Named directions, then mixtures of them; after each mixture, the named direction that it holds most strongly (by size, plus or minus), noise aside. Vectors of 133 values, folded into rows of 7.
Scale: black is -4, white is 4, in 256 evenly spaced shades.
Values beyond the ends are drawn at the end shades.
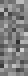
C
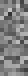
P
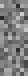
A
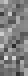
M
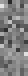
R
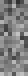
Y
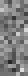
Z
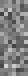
P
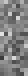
M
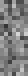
Y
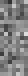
Y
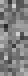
Y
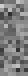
C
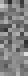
R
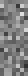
A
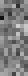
A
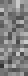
C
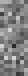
M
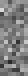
Z
